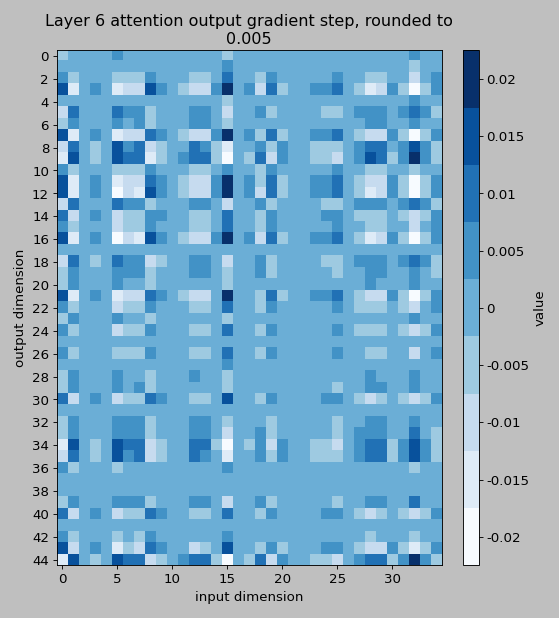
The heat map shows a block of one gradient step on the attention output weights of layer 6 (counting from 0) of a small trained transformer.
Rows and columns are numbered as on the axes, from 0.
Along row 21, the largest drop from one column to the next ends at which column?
1
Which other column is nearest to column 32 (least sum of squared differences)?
5
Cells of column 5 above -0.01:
32
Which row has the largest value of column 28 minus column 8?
9
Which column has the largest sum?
15
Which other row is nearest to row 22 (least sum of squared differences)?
24
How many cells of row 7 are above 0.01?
2
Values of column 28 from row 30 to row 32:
-0.01 0 0.005
